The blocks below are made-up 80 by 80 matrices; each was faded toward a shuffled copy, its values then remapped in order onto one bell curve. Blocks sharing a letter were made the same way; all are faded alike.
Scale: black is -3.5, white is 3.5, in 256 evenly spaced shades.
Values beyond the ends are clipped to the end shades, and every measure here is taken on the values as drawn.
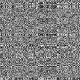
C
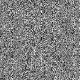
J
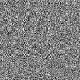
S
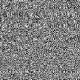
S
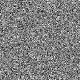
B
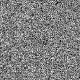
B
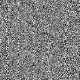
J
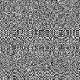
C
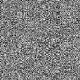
S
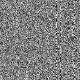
J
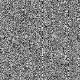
J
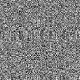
S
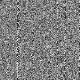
J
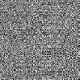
S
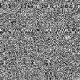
S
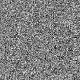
B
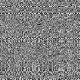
C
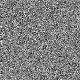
B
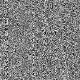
J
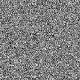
B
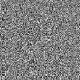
S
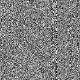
J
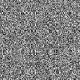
S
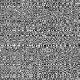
C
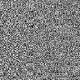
S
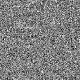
B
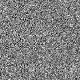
B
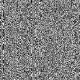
J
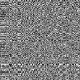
C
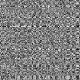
C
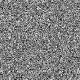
B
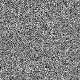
B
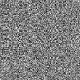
S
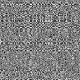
C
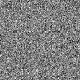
B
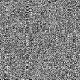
S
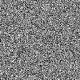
B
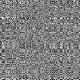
C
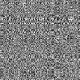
C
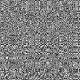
C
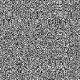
S
